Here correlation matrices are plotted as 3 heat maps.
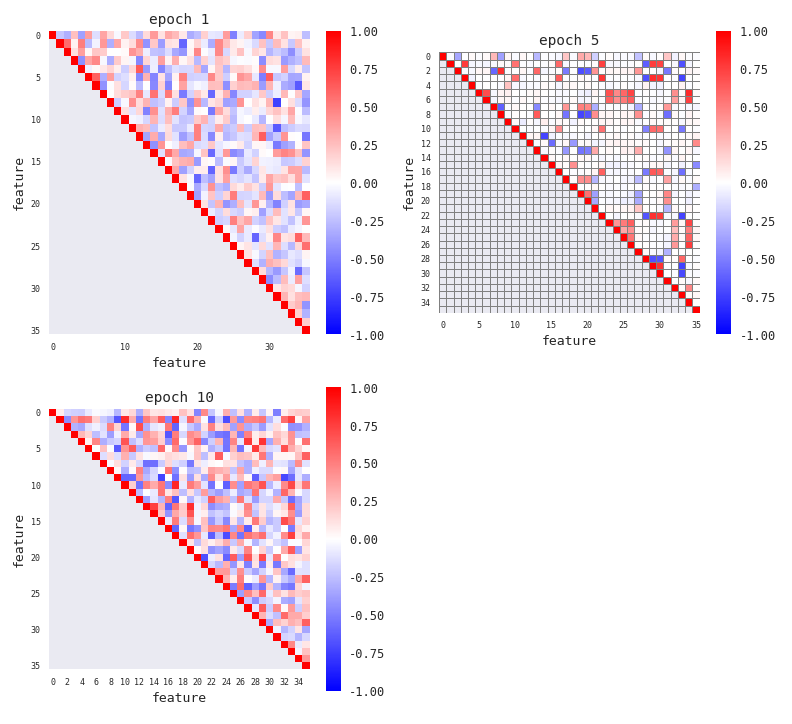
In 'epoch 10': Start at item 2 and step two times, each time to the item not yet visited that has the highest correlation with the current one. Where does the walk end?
22
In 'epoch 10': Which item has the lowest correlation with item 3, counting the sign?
16
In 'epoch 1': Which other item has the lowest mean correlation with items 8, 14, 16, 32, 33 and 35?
6
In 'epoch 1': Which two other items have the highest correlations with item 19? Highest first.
35, 25
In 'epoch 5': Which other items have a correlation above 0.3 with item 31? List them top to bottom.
7, 17, 19, 20
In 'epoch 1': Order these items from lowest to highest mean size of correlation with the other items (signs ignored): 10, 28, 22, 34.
10, 28, 34, 22
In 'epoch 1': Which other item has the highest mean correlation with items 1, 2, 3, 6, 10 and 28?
23
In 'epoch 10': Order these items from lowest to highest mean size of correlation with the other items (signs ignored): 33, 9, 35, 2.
35, 2, 9, 33
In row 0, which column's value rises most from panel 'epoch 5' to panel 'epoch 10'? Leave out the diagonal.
21
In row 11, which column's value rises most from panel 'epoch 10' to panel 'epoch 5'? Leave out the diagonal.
9
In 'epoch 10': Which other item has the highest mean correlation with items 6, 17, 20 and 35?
29
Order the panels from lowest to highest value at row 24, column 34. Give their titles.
epoch 10, epoch 5, epoch 1
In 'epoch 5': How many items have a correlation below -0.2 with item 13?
6
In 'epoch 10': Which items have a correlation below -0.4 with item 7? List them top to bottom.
13, 14, 19
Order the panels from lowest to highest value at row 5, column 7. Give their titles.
epoch 1, epoch 5, epoch 10
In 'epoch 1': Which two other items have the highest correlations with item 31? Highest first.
24, 14
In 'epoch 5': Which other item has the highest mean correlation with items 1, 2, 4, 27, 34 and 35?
8
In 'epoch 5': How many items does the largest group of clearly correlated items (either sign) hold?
11
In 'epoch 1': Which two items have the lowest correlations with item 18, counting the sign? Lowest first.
1, 7
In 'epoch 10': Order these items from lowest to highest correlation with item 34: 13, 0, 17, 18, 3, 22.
13, 3, 22, 18, 17, 0
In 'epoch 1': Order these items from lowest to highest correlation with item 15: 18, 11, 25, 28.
11, 25, 28, 18
